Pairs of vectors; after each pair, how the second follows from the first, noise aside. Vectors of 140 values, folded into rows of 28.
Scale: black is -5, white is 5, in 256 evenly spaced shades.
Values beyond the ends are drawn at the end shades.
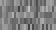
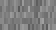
shrunk.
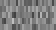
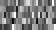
negated, scaled up.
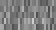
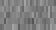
negated, shrunk.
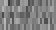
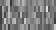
wrapped around, negated.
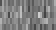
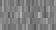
shrunk.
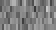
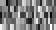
wrapped around, negated, scaled up.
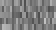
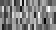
negated, scaled up.
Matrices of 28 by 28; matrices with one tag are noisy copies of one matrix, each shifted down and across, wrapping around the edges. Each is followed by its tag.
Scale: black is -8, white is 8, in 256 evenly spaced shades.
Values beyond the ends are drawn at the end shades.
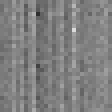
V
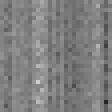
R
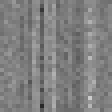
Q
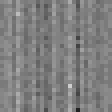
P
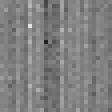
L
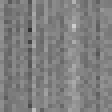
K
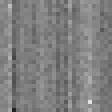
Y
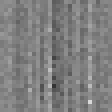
V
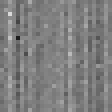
P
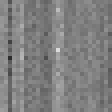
Q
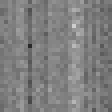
R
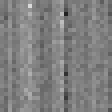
Y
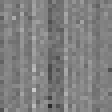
L
